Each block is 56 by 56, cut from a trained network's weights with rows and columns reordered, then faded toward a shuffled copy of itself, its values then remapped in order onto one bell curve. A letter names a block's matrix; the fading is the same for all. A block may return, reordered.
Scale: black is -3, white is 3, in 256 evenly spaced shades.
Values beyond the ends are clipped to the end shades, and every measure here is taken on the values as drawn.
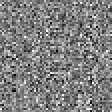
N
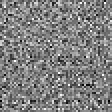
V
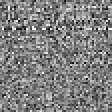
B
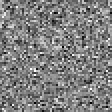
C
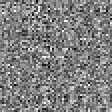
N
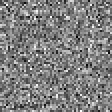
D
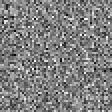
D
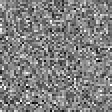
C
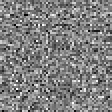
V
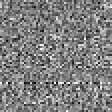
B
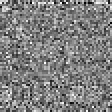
B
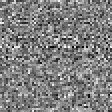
B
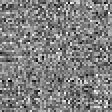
V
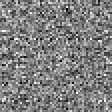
V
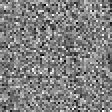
D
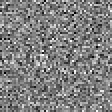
V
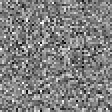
N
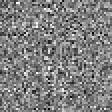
N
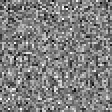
D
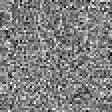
C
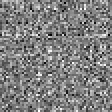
B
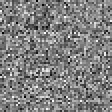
C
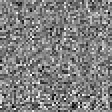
V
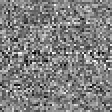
B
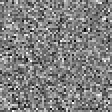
D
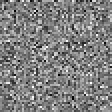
N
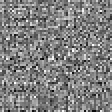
V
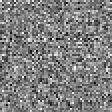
V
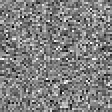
C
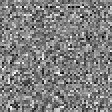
B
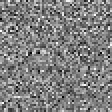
V
